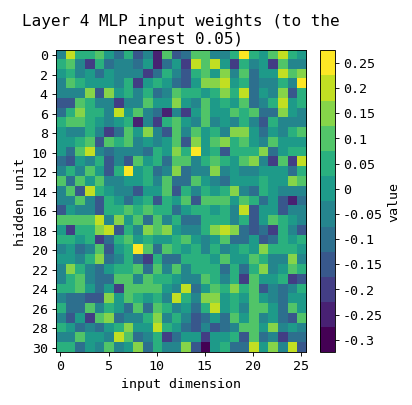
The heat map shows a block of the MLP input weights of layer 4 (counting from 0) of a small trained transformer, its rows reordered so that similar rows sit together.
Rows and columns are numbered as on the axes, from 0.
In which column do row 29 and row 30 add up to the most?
20
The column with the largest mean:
16
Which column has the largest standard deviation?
10
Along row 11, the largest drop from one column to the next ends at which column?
24
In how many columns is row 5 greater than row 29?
13
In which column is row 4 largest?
19
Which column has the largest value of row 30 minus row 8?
5
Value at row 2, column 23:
0.2
